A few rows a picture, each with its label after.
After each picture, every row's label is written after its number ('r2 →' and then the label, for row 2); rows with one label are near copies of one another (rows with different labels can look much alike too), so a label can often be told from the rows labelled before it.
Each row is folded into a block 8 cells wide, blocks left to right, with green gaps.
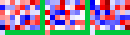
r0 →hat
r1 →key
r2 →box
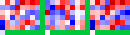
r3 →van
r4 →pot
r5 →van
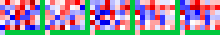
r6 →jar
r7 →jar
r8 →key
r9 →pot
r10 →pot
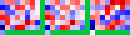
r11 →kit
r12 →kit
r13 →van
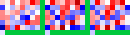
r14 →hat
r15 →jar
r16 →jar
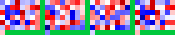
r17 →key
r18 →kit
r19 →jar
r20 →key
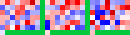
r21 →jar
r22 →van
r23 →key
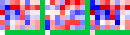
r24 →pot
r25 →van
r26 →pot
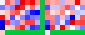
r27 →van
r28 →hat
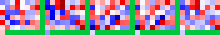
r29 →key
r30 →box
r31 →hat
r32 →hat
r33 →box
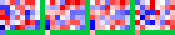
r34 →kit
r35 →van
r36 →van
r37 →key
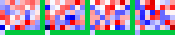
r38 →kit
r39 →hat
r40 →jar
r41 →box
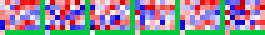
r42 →van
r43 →jar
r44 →hat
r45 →pot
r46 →van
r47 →key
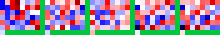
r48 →box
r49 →jar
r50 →key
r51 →hat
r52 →hat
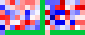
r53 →kit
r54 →key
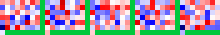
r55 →hat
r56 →key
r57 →pot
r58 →key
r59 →kit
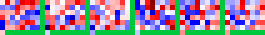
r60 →van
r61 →hat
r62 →kit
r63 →box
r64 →key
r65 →key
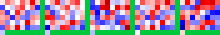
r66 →jar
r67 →kit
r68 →box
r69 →jar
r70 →van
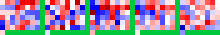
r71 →van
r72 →jar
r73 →pot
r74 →pot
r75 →kit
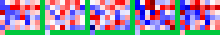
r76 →pot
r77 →jar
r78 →kit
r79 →box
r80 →pot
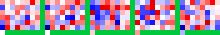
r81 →hat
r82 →hat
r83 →pot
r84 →key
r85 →kit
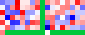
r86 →key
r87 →hat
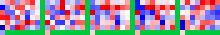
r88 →kit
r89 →key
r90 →pot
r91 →pot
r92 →van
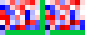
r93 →kit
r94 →kit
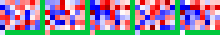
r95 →kit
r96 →key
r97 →pot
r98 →jar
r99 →pot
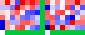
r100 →van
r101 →hat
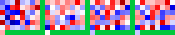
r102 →key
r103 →hat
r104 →jar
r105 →jar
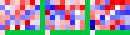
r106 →jar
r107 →pot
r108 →van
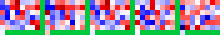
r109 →box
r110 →pot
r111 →box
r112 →key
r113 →hat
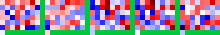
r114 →jar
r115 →van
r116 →box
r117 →box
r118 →hat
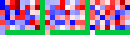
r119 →box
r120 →key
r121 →jar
